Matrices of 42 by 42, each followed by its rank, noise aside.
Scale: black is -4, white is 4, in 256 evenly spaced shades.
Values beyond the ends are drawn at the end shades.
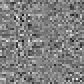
six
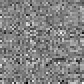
six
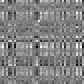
one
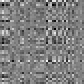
two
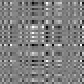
one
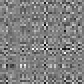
three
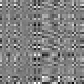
two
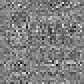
six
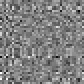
four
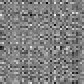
four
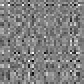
three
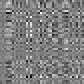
three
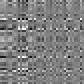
two
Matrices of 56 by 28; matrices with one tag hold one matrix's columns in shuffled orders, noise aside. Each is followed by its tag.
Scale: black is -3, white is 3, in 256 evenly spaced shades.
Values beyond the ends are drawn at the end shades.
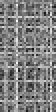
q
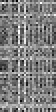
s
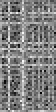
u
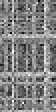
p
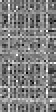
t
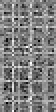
q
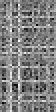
q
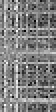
t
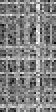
s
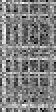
s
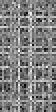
q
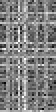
u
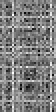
q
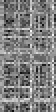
t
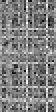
t
